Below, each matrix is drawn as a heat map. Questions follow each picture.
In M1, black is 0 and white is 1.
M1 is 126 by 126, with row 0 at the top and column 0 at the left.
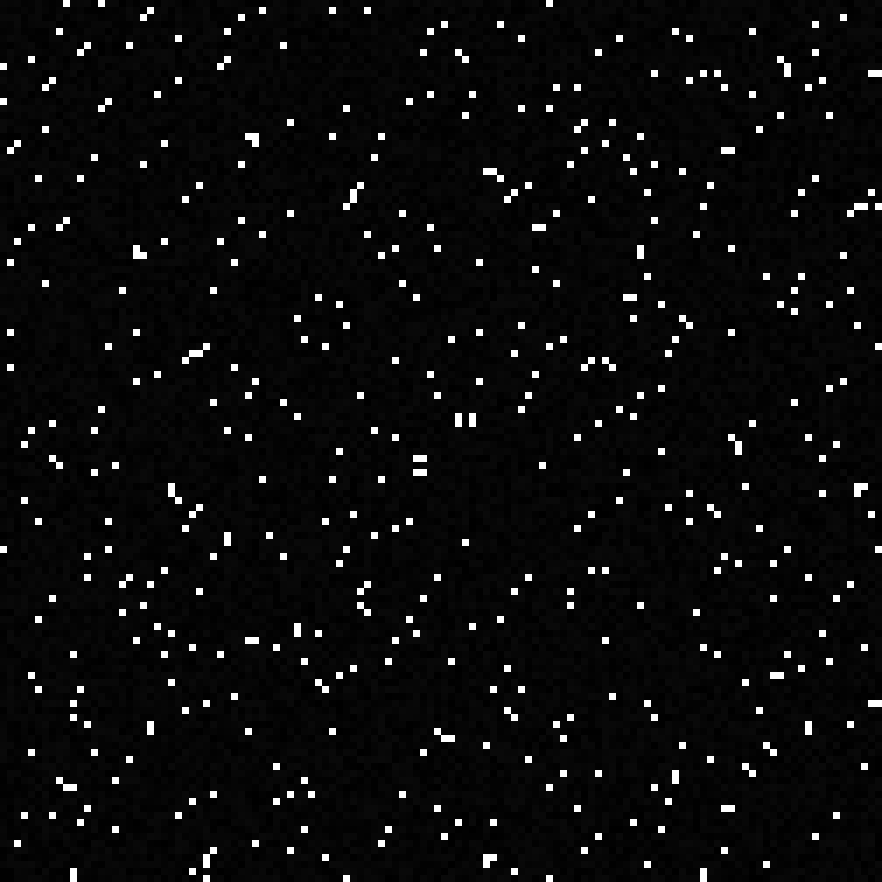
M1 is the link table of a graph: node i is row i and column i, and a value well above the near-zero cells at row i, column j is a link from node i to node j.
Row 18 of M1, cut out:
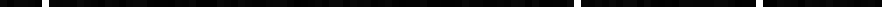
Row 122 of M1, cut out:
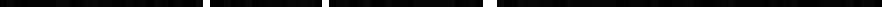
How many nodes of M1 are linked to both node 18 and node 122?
0
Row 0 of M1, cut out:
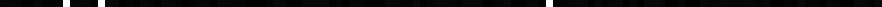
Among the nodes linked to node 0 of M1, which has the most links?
node 78
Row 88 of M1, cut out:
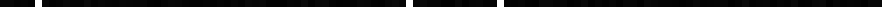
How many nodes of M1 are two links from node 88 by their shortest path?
5
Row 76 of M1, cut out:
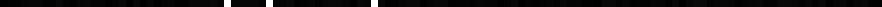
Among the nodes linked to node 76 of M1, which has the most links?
node 32
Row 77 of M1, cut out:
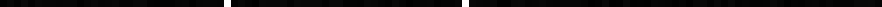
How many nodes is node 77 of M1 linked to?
2
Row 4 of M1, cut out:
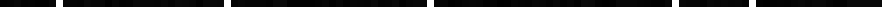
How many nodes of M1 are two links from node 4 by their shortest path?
9
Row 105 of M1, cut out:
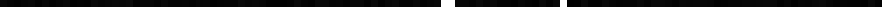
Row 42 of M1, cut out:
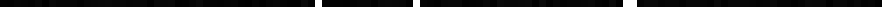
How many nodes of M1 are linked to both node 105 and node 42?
0
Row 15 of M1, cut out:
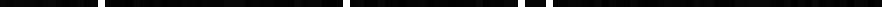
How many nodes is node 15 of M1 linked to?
4
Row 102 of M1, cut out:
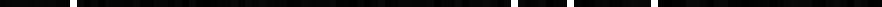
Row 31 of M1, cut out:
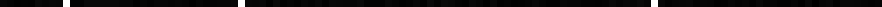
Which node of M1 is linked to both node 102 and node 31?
node 93
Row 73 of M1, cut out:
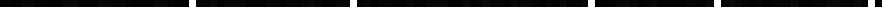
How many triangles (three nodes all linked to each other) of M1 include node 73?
2
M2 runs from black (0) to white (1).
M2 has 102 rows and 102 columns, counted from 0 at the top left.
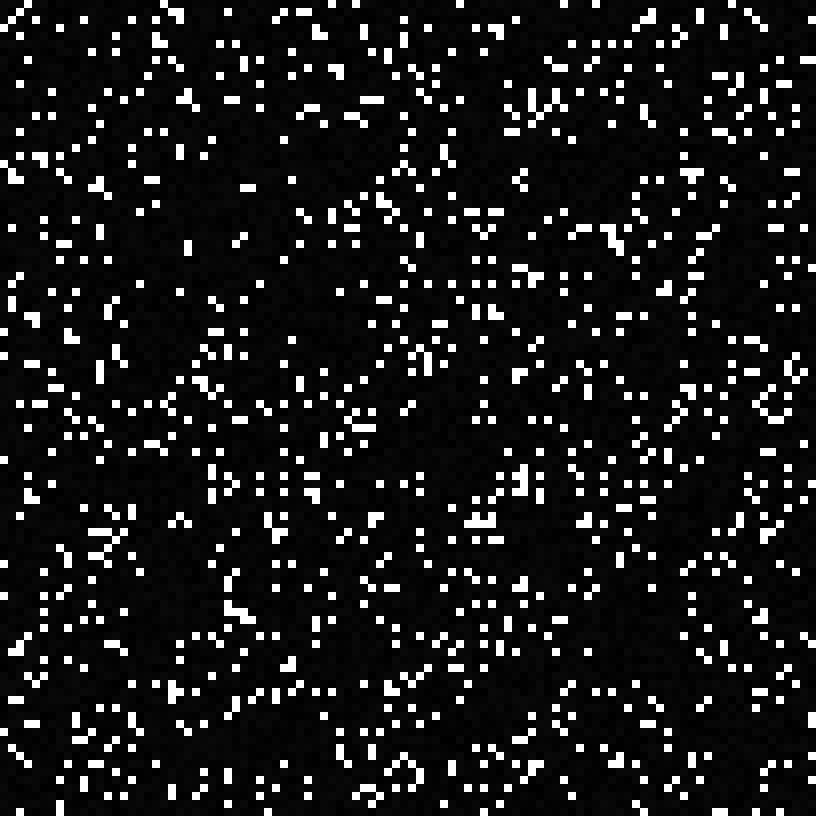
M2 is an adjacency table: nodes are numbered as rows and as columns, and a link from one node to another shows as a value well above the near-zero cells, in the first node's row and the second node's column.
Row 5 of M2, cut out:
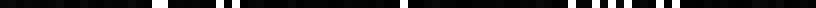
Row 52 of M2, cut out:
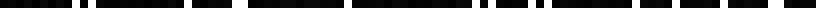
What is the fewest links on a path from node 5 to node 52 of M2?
2
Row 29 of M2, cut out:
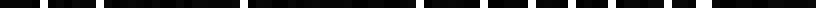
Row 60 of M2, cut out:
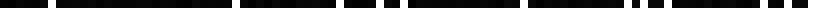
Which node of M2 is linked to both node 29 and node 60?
node 83
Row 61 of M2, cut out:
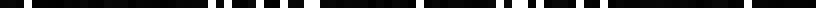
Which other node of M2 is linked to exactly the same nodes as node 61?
node 59
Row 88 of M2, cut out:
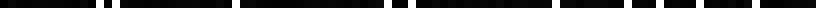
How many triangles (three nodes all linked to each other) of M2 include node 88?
4
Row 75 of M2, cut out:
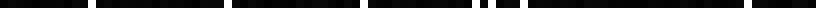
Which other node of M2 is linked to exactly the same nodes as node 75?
node 72
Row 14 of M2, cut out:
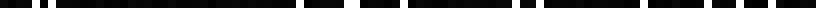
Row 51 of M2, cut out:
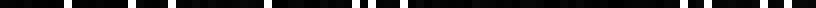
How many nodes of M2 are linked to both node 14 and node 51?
3
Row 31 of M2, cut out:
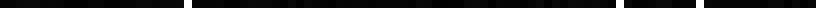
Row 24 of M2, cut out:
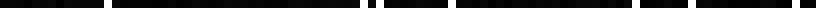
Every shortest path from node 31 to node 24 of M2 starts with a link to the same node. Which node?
node 77
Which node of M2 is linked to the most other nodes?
node 95
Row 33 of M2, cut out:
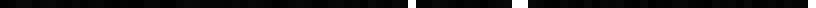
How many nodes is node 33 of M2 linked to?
4
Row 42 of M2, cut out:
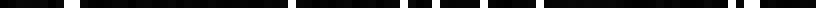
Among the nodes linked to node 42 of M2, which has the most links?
node 50
